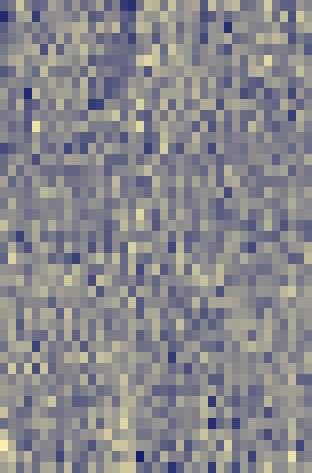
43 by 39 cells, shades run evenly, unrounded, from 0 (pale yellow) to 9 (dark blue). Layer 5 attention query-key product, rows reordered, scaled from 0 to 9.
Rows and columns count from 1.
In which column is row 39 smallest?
16
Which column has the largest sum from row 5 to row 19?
4
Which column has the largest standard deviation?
18
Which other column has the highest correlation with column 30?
27
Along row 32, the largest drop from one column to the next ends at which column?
6
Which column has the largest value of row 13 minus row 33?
11
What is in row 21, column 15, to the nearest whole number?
5
